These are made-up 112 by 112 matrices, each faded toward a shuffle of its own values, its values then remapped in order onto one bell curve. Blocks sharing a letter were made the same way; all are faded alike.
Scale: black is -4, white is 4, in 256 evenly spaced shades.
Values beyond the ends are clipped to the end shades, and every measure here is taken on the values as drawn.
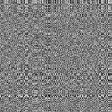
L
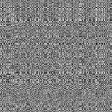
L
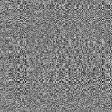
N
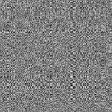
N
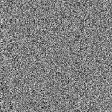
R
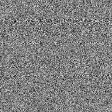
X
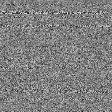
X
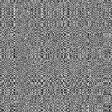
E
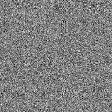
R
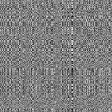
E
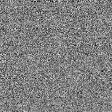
X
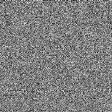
X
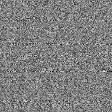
X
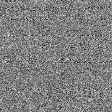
X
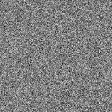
R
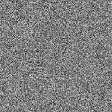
R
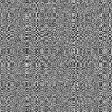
E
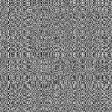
E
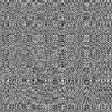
L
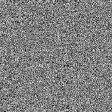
R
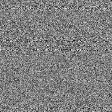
X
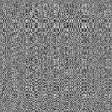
E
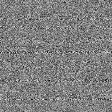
X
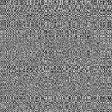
L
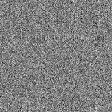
R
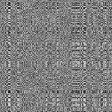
E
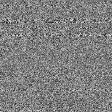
X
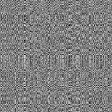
E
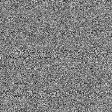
X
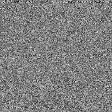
X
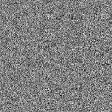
R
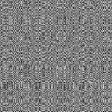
E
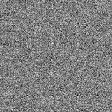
R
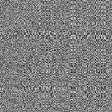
N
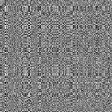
E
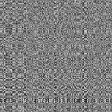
L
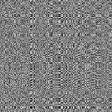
E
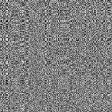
N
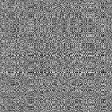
L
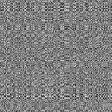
L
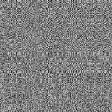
N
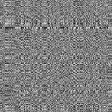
L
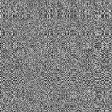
N
